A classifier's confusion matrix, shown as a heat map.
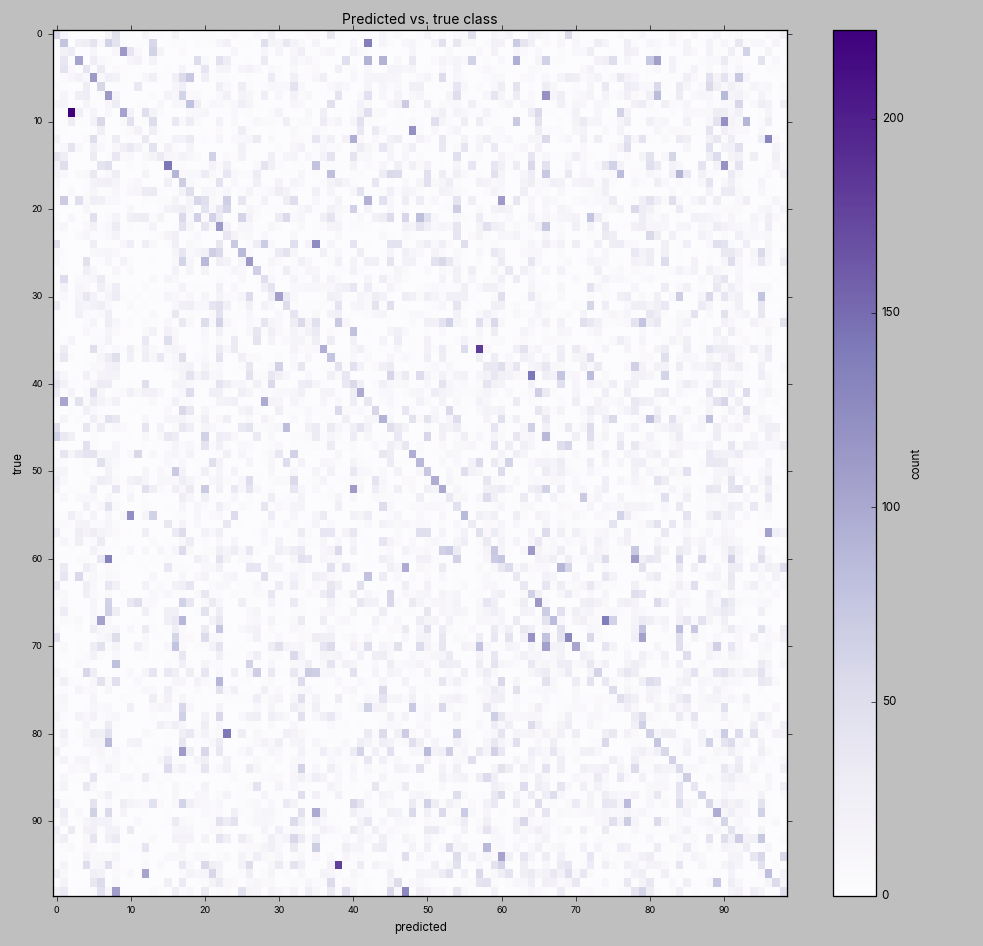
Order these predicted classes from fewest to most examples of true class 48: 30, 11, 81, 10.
10, 81, 30, 11
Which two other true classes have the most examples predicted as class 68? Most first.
61, 39
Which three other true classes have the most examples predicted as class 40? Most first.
52, 12, 34
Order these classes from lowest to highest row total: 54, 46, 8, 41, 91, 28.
28, 54, 91, 8, 46, 41
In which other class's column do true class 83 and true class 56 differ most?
81
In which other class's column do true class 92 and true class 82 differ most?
17
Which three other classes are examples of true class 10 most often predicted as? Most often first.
90, 93, 62
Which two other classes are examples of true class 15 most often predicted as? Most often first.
90, 35
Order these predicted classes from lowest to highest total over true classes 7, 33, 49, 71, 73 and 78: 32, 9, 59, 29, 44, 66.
9, 44, 29, 32, 66, 59
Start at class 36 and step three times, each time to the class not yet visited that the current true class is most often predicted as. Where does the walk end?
12
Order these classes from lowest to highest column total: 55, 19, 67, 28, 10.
19, 67, 10, 28, 55
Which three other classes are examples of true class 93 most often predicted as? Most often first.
58, 35, 53
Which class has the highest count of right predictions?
15
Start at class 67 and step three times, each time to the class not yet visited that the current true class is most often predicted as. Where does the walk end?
66
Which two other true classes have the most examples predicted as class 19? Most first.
21, 3
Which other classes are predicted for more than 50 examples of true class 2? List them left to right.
9, 13, 93
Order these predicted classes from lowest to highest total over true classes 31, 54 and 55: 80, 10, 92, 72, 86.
86, 80, 92, 72, 10
